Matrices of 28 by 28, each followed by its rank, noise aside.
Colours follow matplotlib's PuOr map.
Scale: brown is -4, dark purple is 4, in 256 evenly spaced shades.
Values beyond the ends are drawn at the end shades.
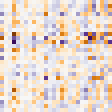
three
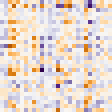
three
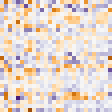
four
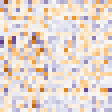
five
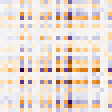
one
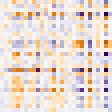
one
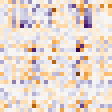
three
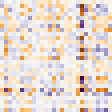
two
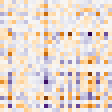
two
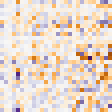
five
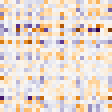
two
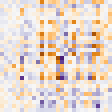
two
